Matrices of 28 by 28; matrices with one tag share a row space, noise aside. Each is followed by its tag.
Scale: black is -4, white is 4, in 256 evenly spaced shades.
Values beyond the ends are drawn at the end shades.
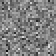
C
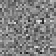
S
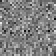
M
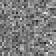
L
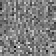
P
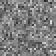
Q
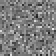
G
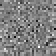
P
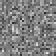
L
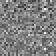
Q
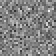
M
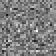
C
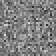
Q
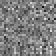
Q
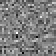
L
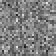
L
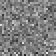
L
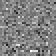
C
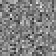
G
